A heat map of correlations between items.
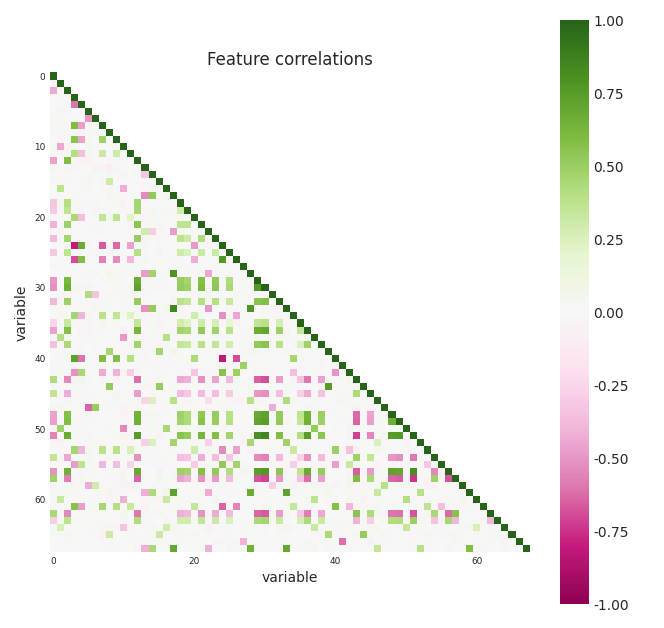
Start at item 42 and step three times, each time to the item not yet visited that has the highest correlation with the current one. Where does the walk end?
4
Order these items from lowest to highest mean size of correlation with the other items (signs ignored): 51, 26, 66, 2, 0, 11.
66, 11, 26, 0, 2, 51
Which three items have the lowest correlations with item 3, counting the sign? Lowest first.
24, 26, 4
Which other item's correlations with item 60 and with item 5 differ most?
47
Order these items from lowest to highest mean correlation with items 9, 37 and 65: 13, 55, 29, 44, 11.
55, 13, 29, 11, 44
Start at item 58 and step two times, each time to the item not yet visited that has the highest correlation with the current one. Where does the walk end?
6
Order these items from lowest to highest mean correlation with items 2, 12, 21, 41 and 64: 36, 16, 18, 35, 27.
16, 27, 35, 18, 36
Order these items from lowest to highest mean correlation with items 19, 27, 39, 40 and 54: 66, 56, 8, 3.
66, 56, 8, 3
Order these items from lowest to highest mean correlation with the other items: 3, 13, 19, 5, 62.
62, 13, 5, 3, 19
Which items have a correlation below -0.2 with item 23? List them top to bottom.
0, 43, 45, 54, 57, 62
